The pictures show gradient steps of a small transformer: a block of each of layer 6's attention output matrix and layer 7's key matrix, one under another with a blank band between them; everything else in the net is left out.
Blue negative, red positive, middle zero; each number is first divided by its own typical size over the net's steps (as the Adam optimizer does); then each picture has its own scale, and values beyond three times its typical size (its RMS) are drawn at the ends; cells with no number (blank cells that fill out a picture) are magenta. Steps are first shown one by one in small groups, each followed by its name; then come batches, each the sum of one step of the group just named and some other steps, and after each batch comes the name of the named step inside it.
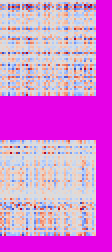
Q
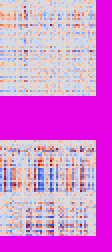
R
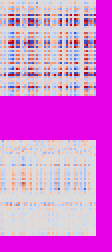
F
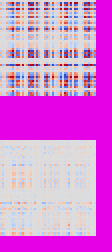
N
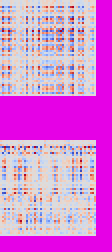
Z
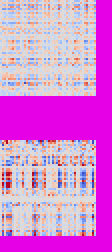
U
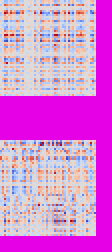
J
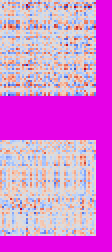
Q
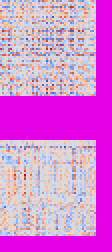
Z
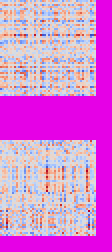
J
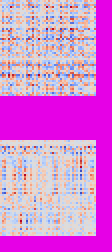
Z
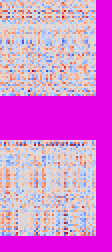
U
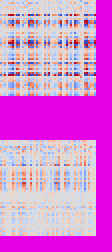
F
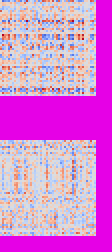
Z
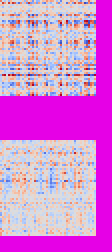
F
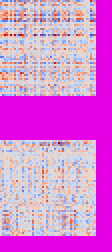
J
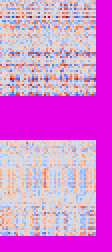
N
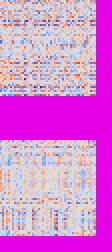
U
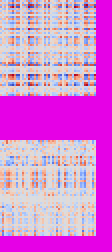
U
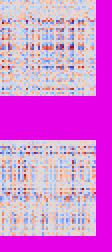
Z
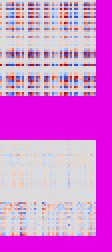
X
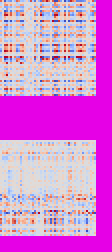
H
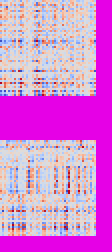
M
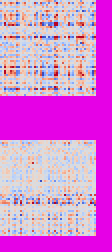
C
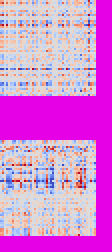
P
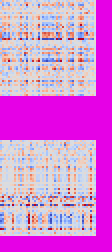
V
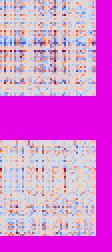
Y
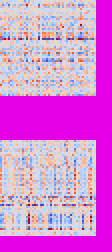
V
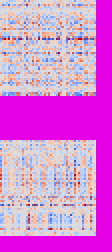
V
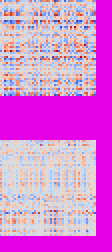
H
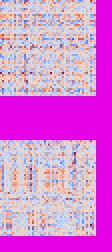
V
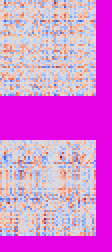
H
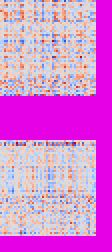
H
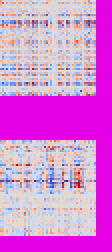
P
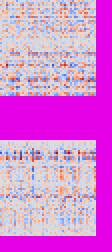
X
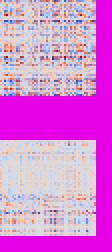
H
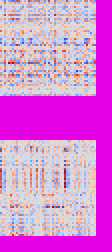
Y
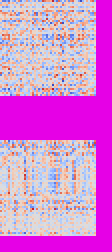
C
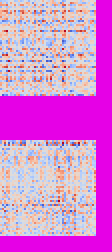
V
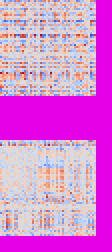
H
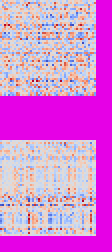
V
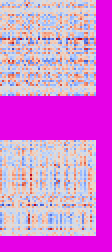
V
